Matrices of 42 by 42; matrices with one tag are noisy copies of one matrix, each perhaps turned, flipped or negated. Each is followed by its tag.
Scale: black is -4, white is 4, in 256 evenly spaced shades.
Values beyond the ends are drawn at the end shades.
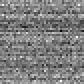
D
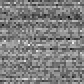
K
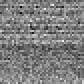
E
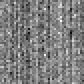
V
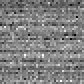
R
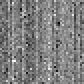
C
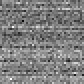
C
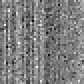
E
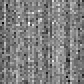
D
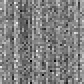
D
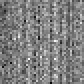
R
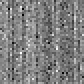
C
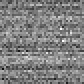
D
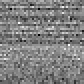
E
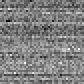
C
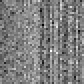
E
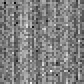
D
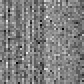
E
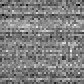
D
